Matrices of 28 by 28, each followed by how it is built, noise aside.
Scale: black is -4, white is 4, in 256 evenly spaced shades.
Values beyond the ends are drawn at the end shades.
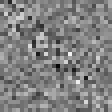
banded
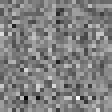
low rank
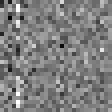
uneven columns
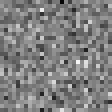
uneven columns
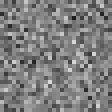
noise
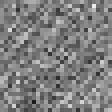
Hankel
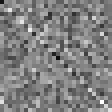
diagonal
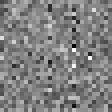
uneven columns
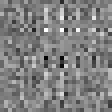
low rank
